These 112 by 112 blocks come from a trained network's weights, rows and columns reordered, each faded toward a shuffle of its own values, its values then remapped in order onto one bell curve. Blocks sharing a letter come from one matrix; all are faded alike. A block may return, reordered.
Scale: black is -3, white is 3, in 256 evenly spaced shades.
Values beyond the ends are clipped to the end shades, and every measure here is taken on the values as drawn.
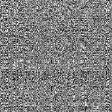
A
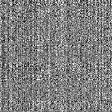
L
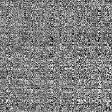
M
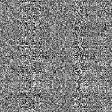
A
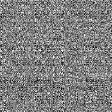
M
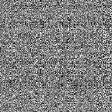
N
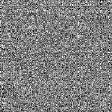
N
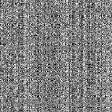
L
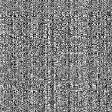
L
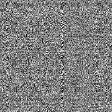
N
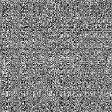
A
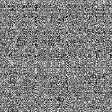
A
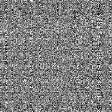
N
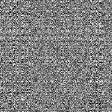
M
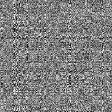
M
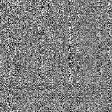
N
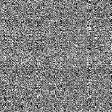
N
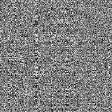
N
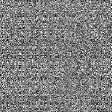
A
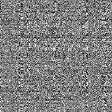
M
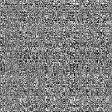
M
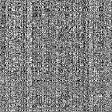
L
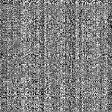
L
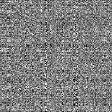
A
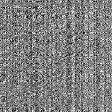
L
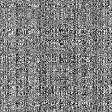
L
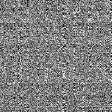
N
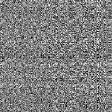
A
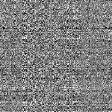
A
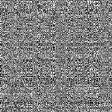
A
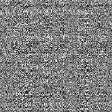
M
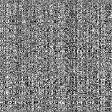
L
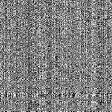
L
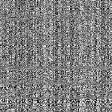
L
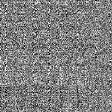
N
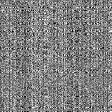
L
